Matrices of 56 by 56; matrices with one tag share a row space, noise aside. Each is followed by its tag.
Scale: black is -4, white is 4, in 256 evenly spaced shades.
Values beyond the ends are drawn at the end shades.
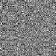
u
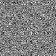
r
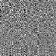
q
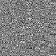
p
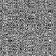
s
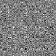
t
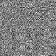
p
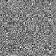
s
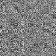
u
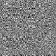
s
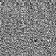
r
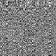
s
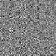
q
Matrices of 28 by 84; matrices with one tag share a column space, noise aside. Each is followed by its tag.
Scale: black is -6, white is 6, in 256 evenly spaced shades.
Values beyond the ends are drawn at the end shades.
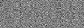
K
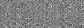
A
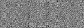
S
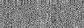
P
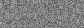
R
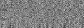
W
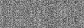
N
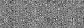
N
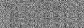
A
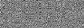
K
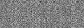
N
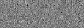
R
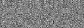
R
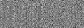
A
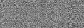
S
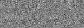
R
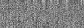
P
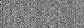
N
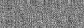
P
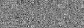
R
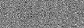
K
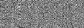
A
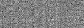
N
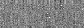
P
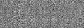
N
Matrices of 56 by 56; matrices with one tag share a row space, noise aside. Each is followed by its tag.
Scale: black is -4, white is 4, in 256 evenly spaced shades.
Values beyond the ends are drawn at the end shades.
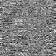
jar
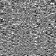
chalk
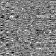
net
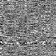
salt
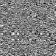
chalk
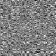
chalk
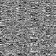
salt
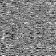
net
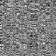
salt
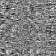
net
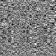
chalk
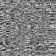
net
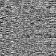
net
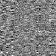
net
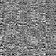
salt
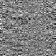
jar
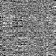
jar
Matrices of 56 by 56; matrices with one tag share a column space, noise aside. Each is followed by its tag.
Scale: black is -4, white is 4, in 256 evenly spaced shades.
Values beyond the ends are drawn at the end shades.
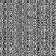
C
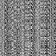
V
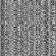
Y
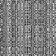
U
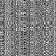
Y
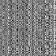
C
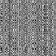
C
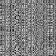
C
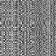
Y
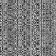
C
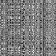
C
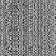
C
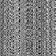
V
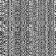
Y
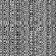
Y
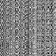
V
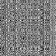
C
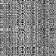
U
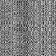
Y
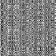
C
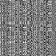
Y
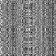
U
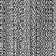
V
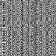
Y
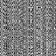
V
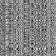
C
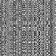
Y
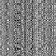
C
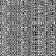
Y
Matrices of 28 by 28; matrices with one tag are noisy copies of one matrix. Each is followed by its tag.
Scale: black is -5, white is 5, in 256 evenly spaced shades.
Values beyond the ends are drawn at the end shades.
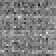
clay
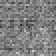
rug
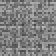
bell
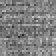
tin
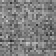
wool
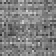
wool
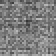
rug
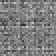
bell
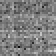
clay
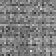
tin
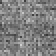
wool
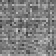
rug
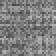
tin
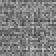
bell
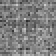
rug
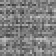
tin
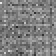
tin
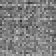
rug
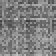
rug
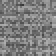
tin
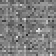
rug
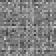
bell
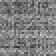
clay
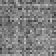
rug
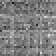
clay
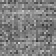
wool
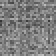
rug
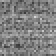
clay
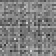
bell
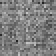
wool
